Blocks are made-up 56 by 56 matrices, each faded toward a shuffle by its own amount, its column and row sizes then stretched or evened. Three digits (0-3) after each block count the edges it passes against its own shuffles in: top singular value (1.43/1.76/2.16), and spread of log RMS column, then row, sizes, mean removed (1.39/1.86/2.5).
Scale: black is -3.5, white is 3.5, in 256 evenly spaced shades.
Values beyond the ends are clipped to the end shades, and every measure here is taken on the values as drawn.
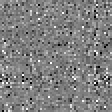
1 2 1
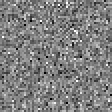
0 2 0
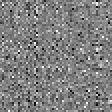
2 2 0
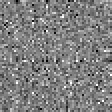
1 1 1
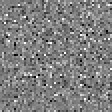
0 1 1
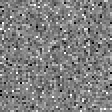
0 0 0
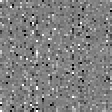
1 2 0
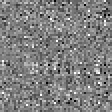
1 2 1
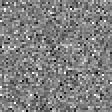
0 0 1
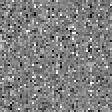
0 2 1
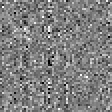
2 2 0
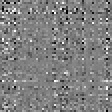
1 3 3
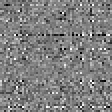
2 2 3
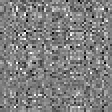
3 2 2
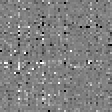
1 2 2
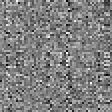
2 2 1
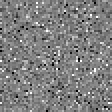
1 0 0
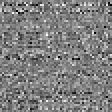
2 0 3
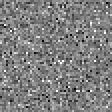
0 0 1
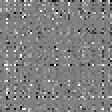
2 3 3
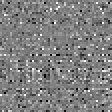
2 0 3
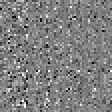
0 3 1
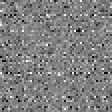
1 1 3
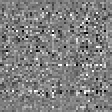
1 2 3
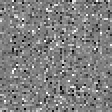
0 2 0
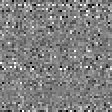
1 1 3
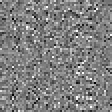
2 2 0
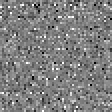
0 0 2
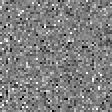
0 0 0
